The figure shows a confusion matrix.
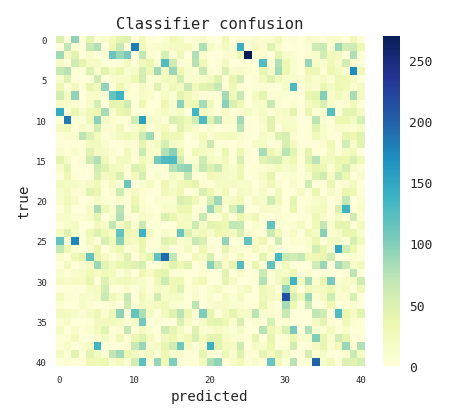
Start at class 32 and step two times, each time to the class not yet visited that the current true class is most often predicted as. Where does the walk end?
31
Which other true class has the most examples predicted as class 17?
16
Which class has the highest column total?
11
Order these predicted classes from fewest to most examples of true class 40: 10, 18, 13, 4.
18, 4, 10, 13
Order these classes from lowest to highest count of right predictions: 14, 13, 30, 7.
13, 30, 14, 7
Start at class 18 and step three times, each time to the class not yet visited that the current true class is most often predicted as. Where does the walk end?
2
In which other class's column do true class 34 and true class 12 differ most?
37
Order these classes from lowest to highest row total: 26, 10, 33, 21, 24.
33, 26, 21, 24, 10
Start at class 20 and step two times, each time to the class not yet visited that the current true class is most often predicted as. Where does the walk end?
38
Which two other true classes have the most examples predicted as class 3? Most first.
12, 27
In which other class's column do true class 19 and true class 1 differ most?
10
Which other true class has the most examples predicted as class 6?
9
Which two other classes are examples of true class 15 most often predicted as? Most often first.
14, 13
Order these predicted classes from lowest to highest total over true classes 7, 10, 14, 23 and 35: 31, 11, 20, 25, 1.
25, 31, 20, 1, 11
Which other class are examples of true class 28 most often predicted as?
24
